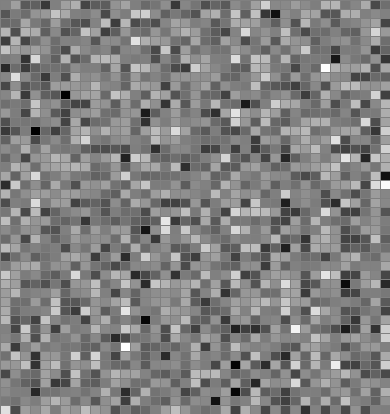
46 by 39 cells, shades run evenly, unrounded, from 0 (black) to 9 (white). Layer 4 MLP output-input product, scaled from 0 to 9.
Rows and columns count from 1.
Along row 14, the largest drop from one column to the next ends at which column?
38
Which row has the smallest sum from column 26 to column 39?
46
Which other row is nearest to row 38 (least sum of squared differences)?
30
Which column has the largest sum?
33
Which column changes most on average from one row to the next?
24
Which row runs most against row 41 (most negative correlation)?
7
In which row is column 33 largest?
8
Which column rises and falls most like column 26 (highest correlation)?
35
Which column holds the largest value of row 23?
4
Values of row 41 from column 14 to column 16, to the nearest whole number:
5 3 5
